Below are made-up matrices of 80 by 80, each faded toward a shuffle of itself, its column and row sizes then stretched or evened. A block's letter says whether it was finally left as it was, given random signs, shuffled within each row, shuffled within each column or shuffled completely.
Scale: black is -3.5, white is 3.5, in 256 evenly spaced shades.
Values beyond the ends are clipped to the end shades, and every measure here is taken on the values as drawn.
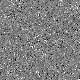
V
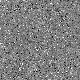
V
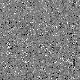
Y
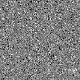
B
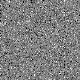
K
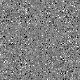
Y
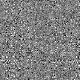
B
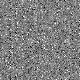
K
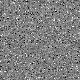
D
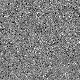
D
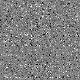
Y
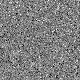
V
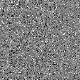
Y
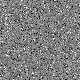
V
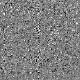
Y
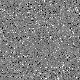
D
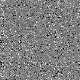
B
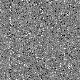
K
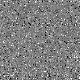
Y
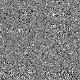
Y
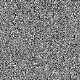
Y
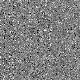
K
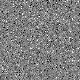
K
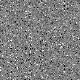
K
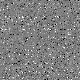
D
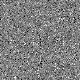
K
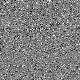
D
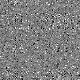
B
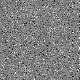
K
